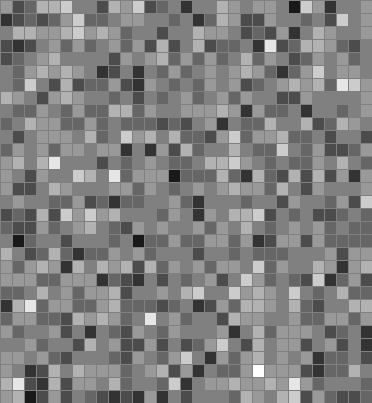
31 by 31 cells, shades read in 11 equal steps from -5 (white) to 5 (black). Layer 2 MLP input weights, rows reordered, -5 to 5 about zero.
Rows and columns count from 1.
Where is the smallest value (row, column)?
29, 22
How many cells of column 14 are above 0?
15
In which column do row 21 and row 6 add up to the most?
12
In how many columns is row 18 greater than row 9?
15
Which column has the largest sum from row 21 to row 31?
11
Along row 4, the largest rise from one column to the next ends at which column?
24
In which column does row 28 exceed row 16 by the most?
31
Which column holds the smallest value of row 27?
19
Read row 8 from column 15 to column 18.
0 -1 1 0
